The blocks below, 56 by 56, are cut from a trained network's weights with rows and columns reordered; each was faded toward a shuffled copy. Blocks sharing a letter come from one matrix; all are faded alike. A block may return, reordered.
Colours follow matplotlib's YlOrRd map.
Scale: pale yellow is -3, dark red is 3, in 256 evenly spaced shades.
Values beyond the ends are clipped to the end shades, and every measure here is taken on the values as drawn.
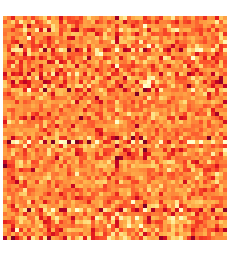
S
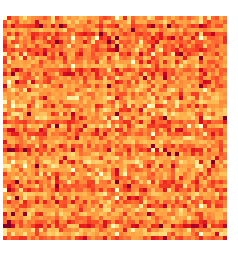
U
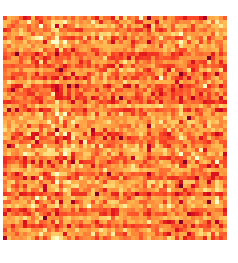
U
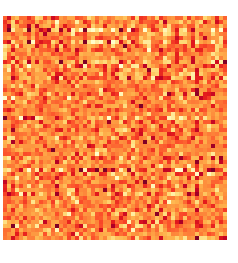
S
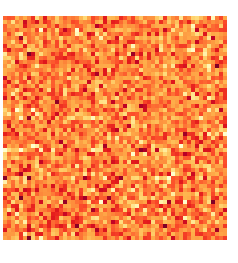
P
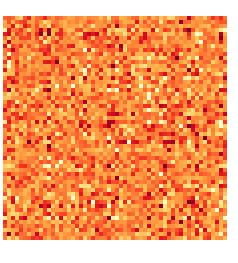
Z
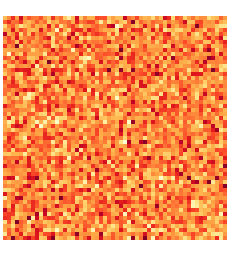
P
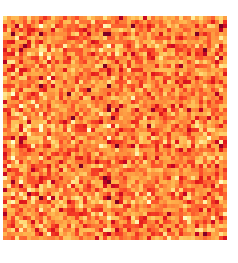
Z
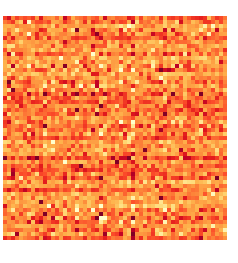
U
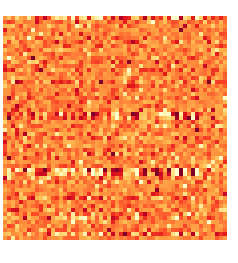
S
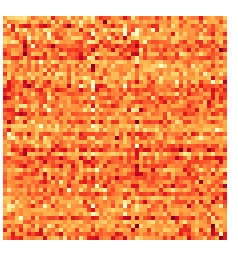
U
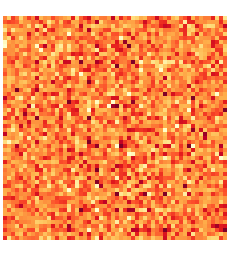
Z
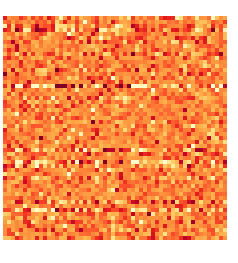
S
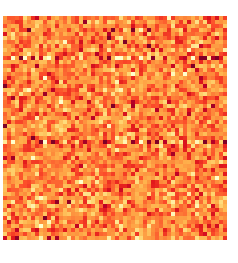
P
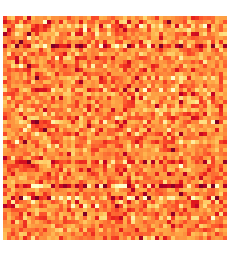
S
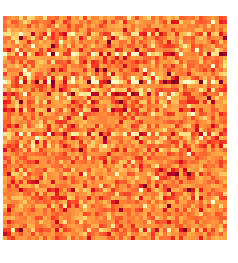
S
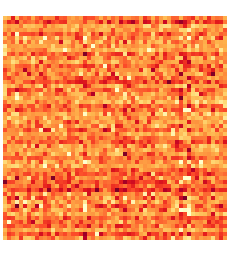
U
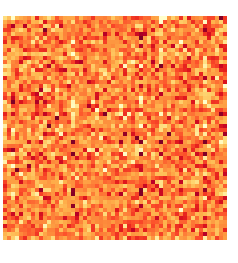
Z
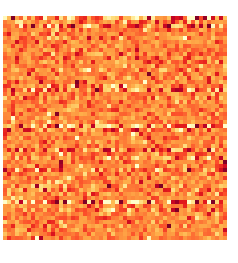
S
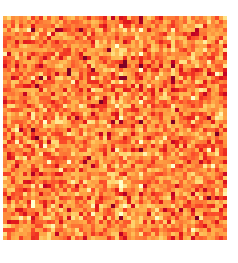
Z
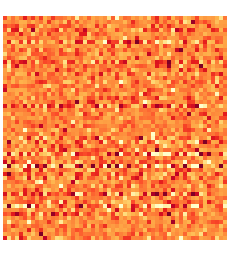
S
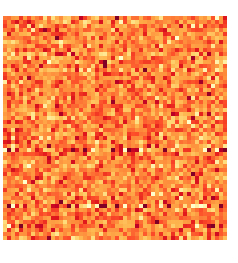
P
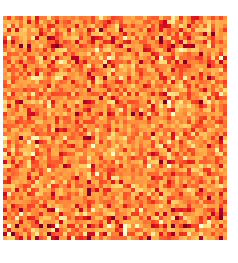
Z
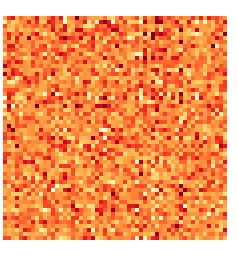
Z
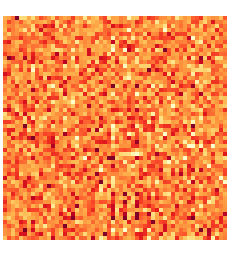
Z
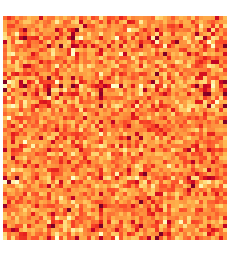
Z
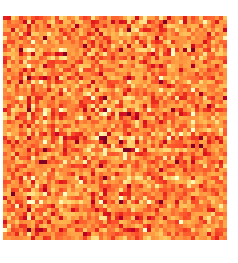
Z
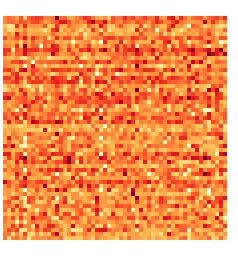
U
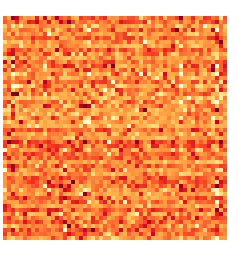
U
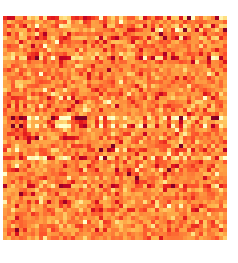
S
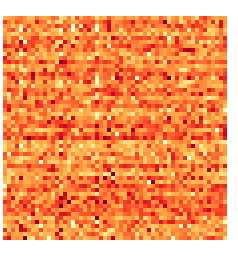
U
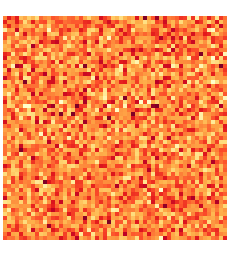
P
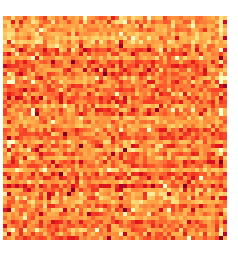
U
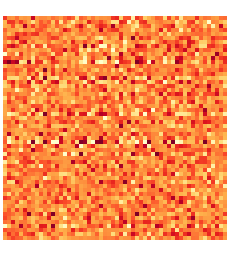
S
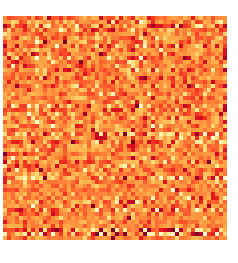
S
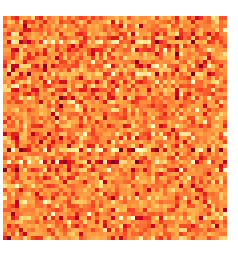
S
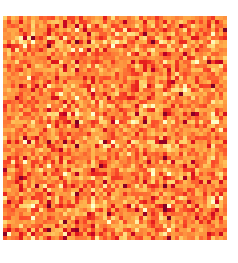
Z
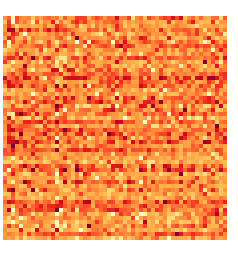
U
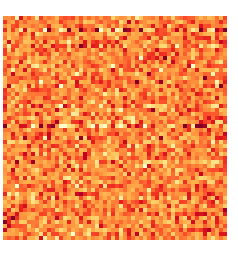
P
